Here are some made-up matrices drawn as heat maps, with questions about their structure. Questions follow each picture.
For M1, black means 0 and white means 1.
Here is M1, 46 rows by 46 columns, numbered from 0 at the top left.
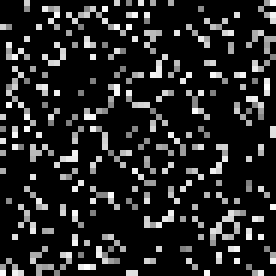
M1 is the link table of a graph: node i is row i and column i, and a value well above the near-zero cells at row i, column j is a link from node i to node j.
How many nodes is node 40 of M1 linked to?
4
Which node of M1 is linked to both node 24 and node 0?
node 23
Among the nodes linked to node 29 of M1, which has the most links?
node 5
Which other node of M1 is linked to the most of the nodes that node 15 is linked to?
node 4
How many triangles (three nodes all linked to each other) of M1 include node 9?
7
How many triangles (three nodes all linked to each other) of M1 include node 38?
3
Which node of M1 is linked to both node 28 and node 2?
node 22
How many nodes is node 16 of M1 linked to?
7
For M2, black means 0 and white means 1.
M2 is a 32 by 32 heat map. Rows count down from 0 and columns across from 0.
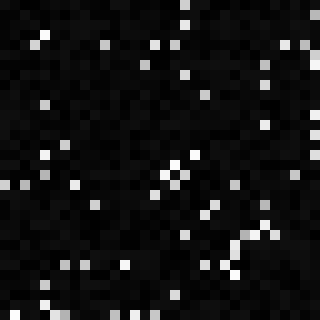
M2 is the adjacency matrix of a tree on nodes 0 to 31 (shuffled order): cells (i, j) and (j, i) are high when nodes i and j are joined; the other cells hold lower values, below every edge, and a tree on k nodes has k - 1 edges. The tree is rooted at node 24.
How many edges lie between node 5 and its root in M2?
7
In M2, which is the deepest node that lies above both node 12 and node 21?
26
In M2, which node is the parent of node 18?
23
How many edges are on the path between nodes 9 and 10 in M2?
7
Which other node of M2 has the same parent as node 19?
31
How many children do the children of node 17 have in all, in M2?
5
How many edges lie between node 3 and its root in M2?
5
